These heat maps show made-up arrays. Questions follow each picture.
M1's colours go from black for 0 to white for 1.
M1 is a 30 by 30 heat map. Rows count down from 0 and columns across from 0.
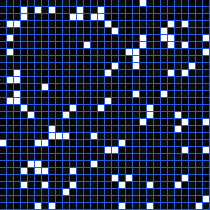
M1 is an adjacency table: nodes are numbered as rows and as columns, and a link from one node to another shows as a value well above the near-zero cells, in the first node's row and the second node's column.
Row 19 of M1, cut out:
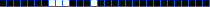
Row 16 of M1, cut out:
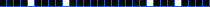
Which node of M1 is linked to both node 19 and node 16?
node 9
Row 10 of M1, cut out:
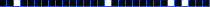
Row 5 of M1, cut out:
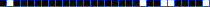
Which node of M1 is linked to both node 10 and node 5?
node 24
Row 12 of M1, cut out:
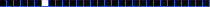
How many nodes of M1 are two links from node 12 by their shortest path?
3
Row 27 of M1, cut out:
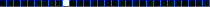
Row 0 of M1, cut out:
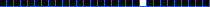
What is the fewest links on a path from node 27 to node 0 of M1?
7
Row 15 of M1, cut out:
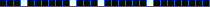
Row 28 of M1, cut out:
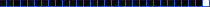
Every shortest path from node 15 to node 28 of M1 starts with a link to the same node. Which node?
node 21
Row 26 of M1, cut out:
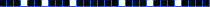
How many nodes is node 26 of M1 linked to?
6
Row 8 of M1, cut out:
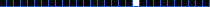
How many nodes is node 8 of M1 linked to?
1
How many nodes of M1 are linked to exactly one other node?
5
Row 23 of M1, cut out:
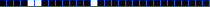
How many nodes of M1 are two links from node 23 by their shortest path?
7
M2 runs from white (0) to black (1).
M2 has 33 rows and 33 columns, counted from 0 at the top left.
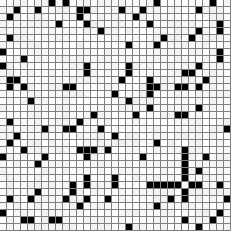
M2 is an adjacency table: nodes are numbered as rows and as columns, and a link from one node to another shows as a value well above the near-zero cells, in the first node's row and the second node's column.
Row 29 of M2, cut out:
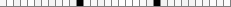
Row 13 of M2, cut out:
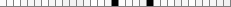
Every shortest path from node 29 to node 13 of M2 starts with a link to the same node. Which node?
node 11
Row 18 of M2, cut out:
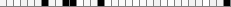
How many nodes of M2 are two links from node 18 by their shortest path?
7
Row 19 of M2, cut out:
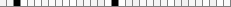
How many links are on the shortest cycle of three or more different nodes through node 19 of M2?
6
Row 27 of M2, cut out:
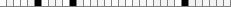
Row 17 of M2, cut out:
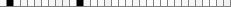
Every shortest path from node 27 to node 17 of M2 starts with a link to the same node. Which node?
node 5
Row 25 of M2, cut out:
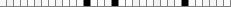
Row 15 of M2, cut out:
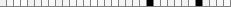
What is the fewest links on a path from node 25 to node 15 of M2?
3
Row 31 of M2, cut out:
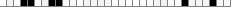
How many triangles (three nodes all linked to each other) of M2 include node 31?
1
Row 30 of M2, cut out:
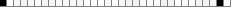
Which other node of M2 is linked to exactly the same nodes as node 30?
node 7
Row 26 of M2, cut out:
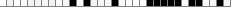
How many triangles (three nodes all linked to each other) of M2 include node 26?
8
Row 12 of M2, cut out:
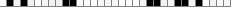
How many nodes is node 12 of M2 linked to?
9
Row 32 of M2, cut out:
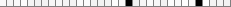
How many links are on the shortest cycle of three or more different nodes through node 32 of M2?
4
